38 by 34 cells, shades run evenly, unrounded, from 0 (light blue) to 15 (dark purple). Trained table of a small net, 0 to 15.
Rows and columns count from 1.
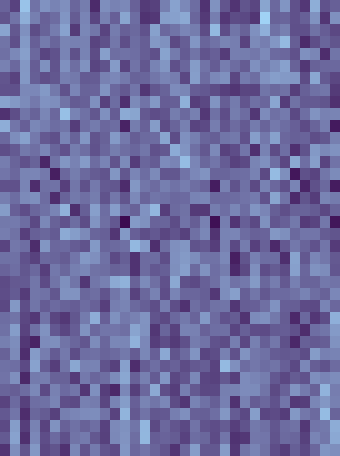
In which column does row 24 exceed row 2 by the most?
27
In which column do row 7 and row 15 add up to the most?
6
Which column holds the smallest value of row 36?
15
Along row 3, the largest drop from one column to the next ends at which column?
22
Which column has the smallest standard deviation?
25
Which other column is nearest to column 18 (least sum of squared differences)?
11
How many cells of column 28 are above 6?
29
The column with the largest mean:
31
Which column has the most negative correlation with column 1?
13
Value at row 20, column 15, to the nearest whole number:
10
